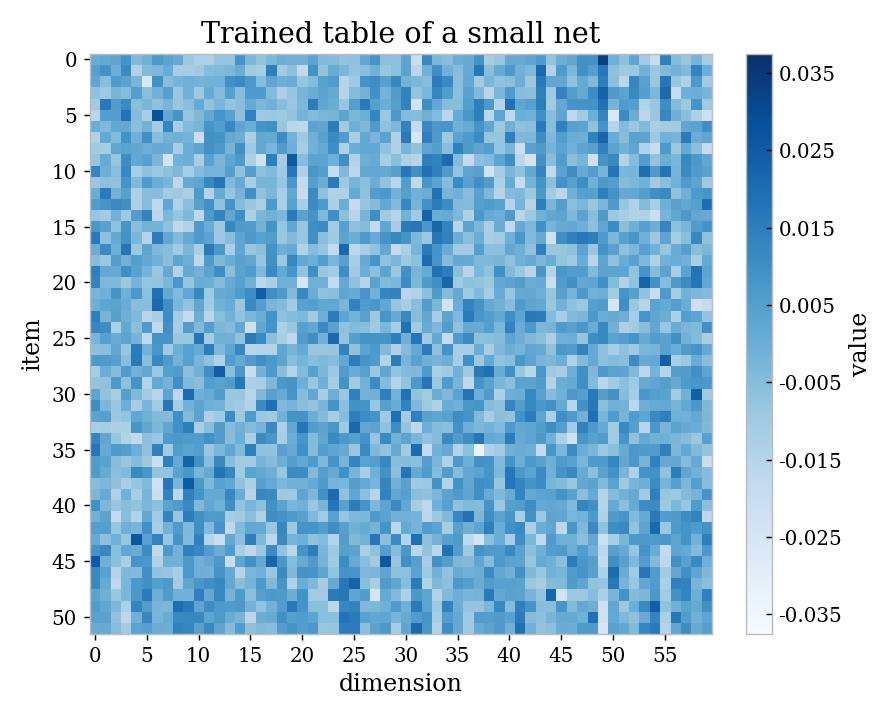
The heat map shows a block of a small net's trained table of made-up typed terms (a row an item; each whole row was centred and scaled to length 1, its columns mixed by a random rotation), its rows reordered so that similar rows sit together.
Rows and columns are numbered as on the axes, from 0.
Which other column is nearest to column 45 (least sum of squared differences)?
13
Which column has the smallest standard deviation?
22
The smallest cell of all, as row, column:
35, 37
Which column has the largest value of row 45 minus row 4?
0
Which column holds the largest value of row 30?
58
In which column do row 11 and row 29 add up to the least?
29
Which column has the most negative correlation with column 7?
19
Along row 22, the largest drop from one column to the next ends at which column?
50
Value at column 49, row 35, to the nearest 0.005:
-0.01
